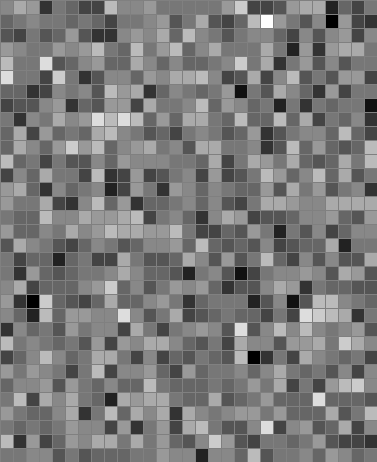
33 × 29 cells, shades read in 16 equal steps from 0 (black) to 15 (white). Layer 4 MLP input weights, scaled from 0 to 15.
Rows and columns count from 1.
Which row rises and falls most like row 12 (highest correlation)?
25
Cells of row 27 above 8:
6
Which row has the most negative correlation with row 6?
16
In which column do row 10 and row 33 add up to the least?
21
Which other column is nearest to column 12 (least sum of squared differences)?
13
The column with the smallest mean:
18
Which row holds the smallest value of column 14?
30
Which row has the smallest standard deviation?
33
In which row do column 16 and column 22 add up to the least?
17
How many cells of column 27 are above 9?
10
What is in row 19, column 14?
6
